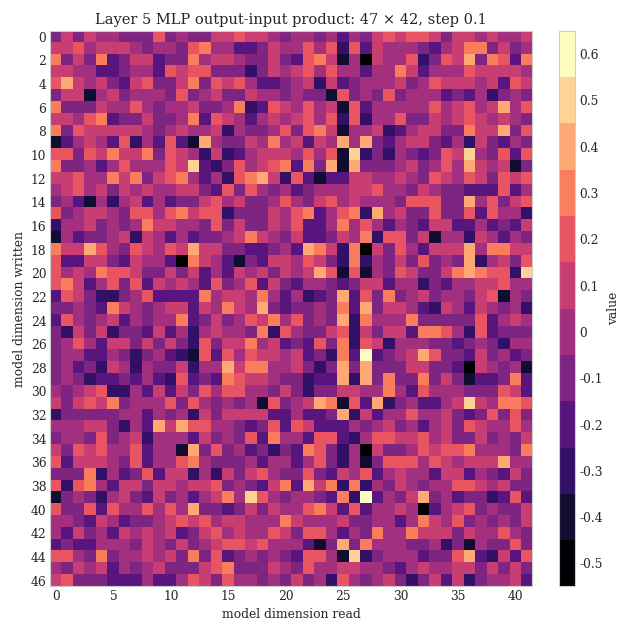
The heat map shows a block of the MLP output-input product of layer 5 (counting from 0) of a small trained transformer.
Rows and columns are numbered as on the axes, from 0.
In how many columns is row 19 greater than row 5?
20
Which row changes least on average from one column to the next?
0
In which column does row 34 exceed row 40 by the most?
32
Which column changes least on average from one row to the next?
9
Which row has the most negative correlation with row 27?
18
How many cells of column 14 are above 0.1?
11
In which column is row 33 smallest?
6
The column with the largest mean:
36
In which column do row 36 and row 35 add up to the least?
27
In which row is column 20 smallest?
12
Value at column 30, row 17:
0.2
